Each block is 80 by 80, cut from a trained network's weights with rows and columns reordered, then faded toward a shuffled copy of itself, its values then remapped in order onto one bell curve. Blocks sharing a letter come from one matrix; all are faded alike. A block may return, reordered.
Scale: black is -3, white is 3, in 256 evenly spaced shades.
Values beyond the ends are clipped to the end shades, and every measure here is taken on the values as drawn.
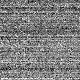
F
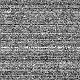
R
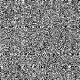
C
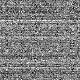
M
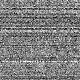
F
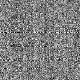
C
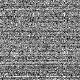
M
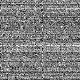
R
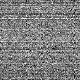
M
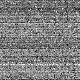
F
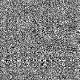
C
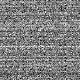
M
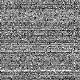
R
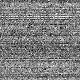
F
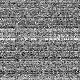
F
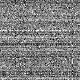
R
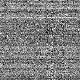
M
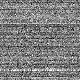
F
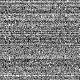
R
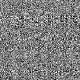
C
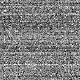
M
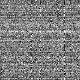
M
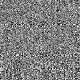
C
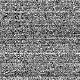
M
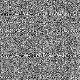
C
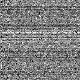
R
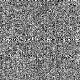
C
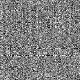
C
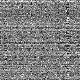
M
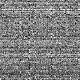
M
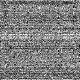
F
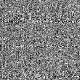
C
